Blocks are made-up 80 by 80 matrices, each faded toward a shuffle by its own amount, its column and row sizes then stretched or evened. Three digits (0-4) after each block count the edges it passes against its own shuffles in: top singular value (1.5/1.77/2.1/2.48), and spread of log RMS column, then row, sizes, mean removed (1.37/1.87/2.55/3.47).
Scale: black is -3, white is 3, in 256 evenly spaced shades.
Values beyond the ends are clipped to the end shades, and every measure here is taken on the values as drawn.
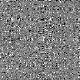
2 2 2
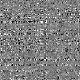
3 2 3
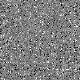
0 2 2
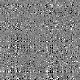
3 2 3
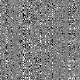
2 4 1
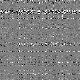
3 2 4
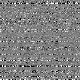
3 0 4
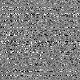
2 0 4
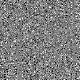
1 2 1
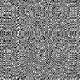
4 2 0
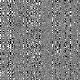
4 4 2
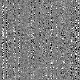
1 4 1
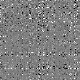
1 3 3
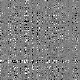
2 4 3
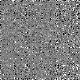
1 3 3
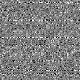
3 0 3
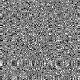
4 0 2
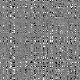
4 4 3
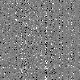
0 3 1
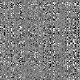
1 4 3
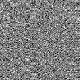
3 0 0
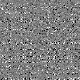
2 2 3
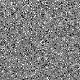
2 1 0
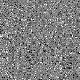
2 0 1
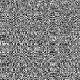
4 1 2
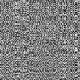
4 3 0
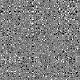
3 2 2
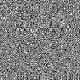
3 0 0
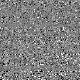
0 1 3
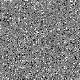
1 1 0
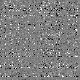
1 2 3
